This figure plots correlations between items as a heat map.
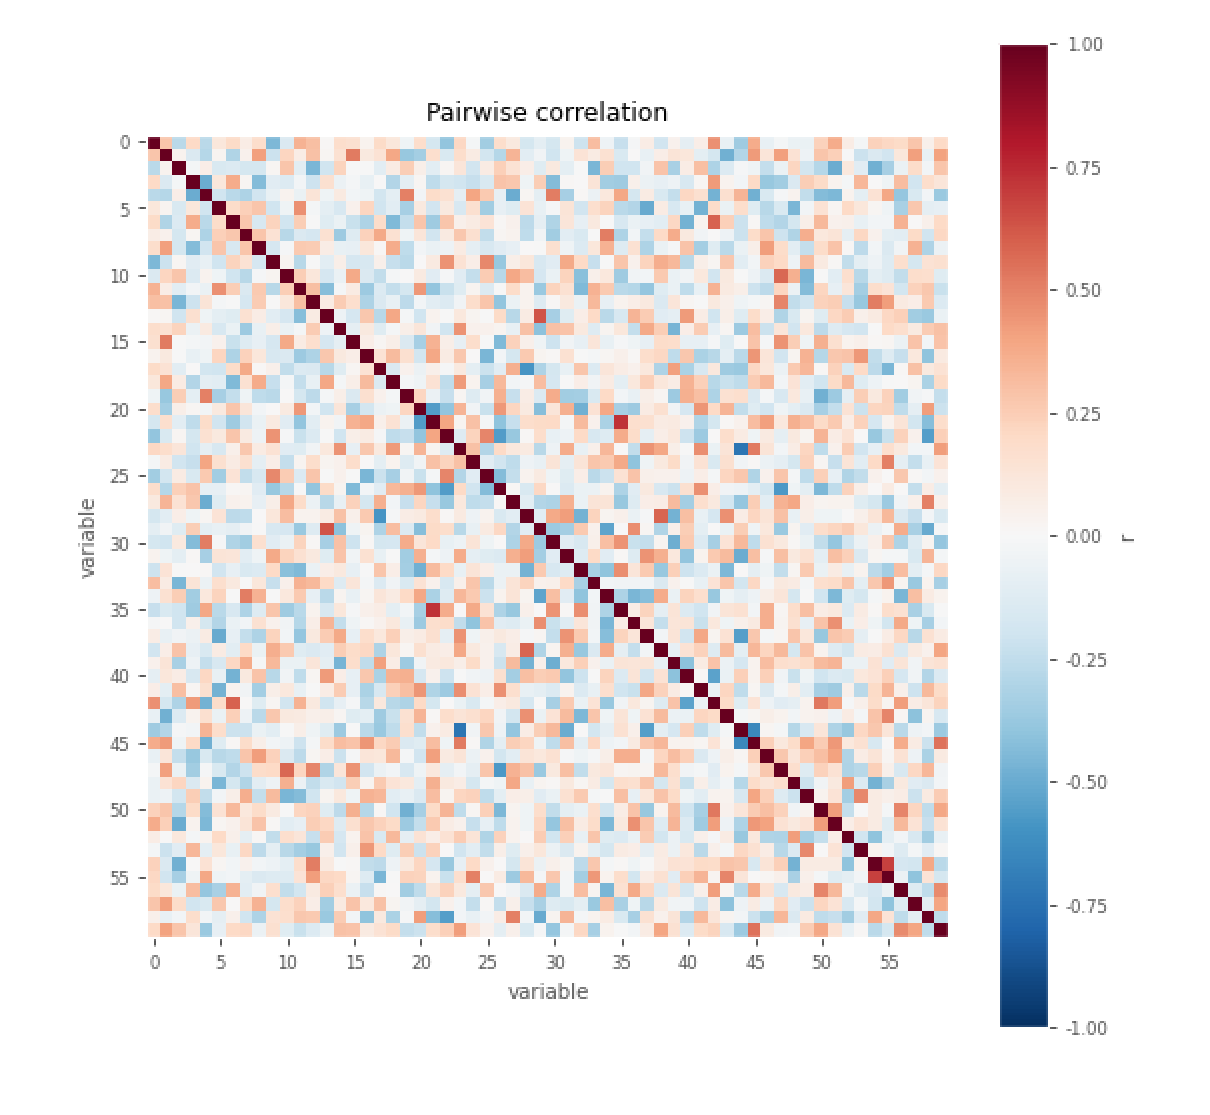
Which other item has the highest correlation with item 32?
35
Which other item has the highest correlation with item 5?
11
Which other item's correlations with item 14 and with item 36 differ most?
29
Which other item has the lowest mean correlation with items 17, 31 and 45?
44
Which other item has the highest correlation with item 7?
34
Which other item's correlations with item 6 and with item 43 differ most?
28
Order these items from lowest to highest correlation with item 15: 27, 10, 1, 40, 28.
40, 28, 27, 10, 1
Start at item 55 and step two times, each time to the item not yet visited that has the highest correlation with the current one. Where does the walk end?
12
